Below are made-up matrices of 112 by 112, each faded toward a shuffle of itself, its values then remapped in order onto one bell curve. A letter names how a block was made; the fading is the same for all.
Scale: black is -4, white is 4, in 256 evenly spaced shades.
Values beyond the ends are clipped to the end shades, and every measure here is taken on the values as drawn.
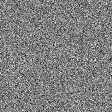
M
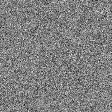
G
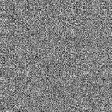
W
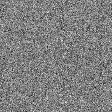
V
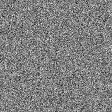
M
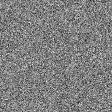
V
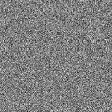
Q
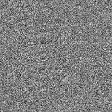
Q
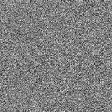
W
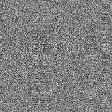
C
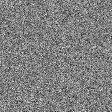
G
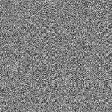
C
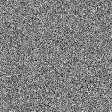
M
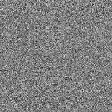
W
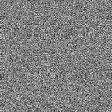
C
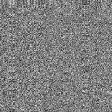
C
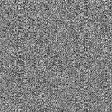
C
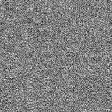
Q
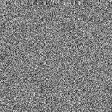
Q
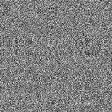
Q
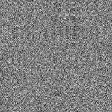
C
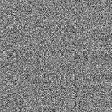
W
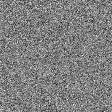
G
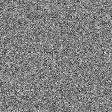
G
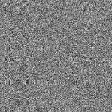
C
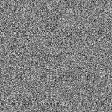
Q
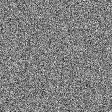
M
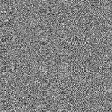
C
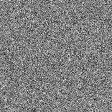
M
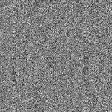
Q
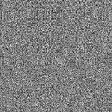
W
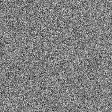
V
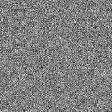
W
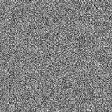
C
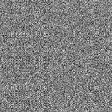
C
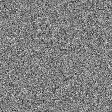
G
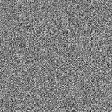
W
